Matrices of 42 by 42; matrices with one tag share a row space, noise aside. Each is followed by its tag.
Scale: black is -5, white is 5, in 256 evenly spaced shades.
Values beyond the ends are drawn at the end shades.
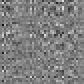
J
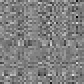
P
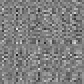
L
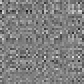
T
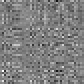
J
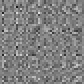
L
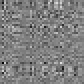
J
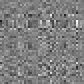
P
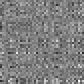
T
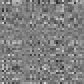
J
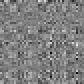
P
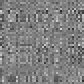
T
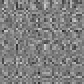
L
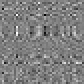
L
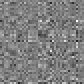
P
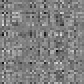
J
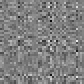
P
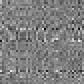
T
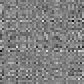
T
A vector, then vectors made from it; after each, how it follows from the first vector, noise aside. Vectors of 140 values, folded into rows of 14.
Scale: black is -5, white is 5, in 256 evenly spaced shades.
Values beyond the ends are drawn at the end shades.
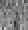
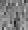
copied.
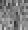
copied.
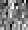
reversed, negated, scaled up.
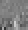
negated, partly zeroed.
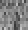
copied.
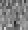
copied.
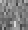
negated.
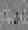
partly zeroed.
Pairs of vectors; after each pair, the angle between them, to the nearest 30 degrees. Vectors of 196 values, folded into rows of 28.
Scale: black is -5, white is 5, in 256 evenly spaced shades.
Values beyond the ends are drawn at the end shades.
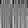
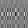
90 degrees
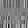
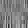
30 degrees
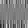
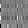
90 degrees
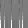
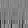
150 degrees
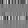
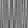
90 degrees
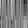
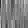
150 degrees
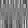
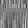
30 degrees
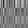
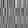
30 degrees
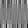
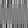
30 degrees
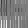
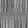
60 degrees
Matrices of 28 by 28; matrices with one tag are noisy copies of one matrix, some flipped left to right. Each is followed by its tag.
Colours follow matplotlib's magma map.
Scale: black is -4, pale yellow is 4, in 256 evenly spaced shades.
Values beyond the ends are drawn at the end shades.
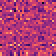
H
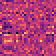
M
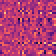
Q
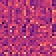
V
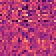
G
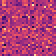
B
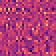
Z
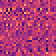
Z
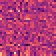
H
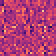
V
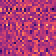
Z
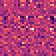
B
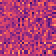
Q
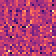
V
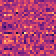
M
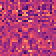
G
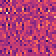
Z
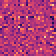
B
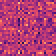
Q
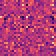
B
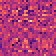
G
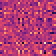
Q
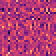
Z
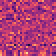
H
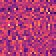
Z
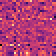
H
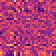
H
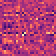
M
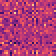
Q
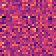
B
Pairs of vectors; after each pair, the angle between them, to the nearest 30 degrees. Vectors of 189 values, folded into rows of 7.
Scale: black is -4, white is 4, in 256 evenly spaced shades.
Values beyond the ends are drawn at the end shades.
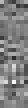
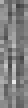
60 degrees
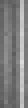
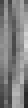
60 degrees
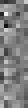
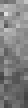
60 degrees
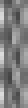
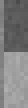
90 degrees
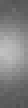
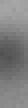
150 degrees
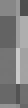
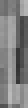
150 degrees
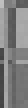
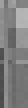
30 degrees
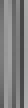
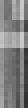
120 degrees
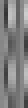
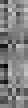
60 degrees
